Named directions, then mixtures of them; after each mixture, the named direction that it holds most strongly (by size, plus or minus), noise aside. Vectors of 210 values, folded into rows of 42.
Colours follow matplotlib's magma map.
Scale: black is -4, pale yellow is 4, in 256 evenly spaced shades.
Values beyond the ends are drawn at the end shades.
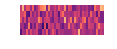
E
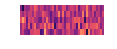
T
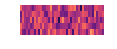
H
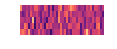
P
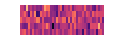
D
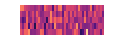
T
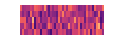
P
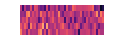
E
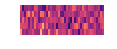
E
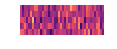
P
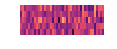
H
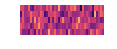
H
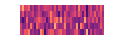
T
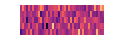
E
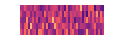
E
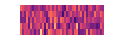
T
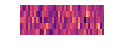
T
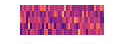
E
